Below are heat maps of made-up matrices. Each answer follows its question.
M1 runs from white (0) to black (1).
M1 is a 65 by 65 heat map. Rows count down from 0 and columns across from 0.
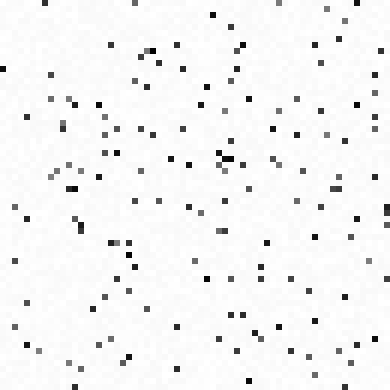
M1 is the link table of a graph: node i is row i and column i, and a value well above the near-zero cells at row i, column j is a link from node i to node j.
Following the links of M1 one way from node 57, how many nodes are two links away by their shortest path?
7
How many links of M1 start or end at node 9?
2
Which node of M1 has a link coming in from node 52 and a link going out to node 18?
node 40
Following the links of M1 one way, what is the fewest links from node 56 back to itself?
4
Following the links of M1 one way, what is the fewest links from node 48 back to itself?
7
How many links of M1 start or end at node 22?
8
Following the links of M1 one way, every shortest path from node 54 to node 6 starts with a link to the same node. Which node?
node 29
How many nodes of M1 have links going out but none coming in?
5
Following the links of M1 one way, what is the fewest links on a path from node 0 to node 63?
4
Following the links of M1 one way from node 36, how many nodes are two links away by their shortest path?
5
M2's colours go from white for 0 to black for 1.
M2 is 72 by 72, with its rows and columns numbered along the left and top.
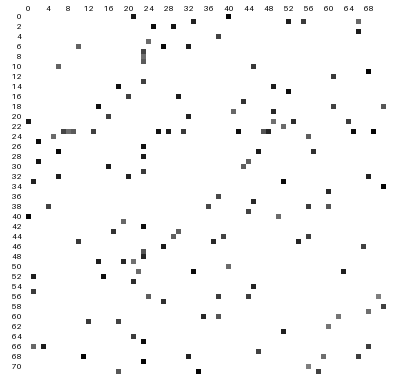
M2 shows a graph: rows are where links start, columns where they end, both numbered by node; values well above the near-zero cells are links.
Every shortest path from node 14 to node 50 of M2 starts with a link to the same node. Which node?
node 49
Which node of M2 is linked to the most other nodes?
node 23
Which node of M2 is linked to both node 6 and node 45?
node 10
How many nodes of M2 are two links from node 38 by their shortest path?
5
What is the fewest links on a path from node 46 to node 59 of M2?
5
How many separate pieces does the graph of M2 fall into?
4
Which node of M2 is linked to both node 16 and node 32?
node 20
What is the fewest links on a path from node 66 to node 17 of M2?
7
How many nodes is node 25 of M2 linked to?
1
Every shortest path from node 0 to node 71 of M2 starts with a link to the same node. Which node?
node 21
